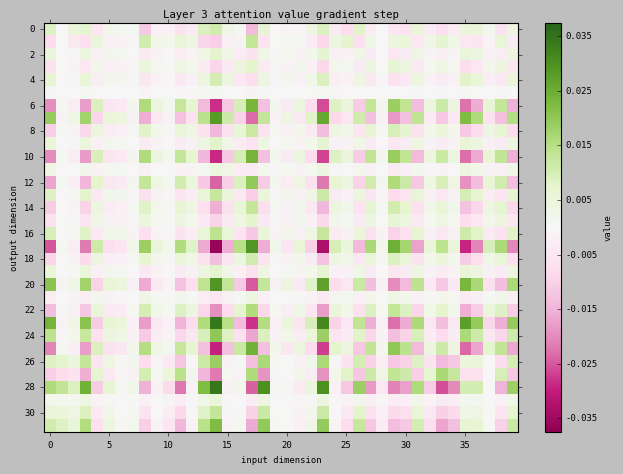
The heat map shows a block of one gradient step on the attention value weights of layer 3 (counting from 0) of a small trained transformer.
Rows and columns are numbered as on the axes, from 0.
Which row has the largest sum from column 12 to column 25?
28
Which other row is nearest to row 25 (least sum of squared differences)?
10
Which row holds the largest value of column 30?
17
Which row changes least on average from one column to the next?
5
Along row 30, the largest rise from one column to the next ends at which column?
18
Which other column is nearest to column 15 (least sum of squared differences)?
22
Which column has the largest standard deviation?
14
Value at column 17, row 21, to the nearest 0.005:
0.005
